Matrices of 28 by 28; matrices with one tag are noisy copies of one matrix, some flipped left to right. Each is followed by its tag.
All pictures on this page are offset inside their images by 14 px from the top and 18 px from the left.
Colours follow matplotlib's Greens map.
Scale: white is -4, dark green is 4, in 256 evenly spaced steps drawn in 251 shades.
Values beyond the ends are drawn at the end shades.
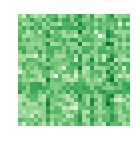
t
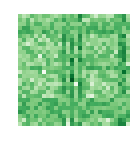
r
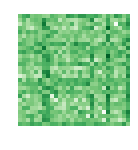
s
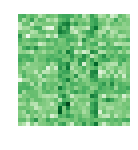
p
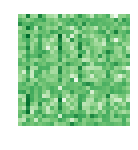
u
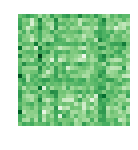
s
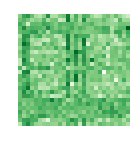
r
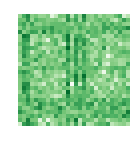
r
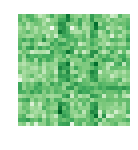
p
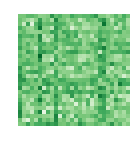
s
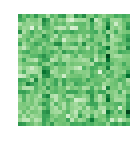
s
